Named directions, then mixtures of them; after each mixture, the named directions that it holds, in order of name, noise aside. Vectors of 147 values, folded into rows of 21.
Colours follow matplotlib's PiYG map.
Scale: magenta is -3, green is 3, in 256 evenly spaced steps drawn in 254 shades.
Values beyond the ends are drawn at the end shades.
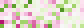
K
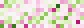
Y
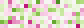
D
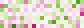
D, K, Y.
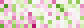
D, K, Y.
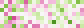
D, K, Y.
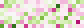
Y.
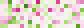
D.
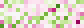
Y.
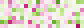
D.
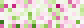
K, Y.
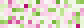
D.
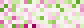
D, K, Y.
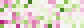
K.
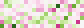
Y.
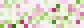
Y.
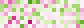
D, K.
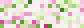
K.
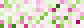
Y.
